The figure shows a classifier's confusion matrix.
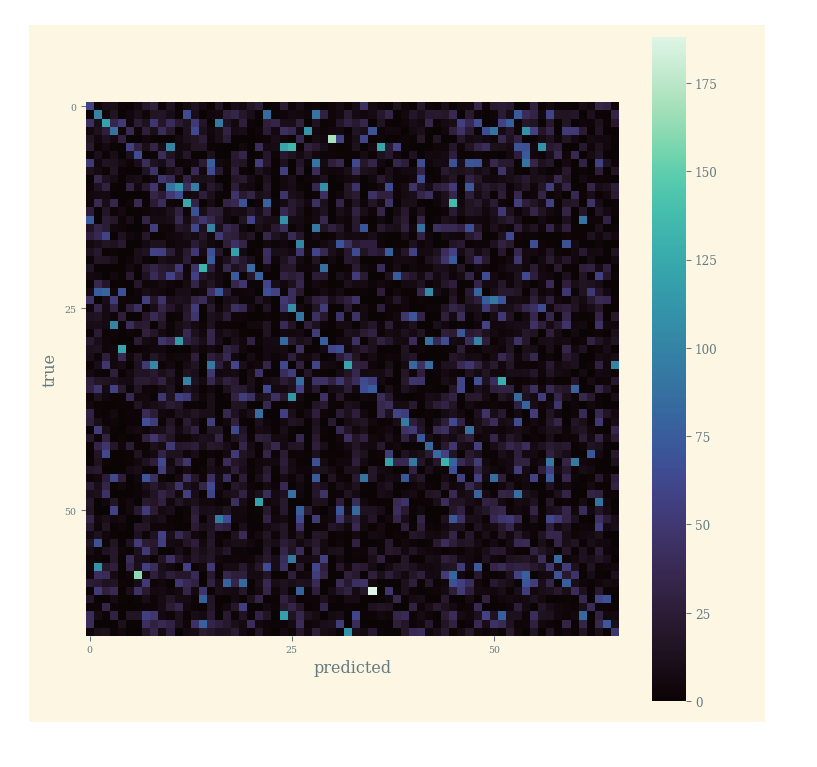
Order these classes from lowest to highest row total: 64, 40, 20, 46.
40, 20, 64, 46
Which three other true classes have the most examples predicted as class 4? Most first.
30, 23, 2
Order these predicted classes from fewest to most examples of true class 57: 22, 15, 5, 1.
5, 15, 22, 1
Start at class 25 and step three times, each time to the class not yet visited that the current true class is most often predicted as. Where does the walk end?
6
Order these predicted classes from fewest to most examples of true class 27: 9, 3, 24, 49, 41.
41, 9, 24, 49, 3
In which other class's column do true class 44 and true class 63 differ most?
37
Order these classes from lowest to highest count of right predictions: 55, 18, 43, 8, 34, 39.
55, 8, 34, 43, 39, 18
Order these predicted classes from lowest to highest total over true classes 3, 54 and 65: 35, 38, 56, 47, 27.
38, 56, 47, 35, 27
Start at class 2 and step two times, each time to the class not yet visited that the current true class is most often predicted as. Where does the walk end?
52
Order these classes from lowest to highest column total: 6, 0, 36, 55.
36, 6, 0, 55
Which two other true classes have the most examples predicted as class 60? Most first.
44, 35
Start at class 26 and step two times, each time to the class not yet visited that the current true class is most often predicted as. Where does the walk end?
47
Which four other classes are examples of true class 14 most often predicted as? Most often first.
24, 61, 0, 20
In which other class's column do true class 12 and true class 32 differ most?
45
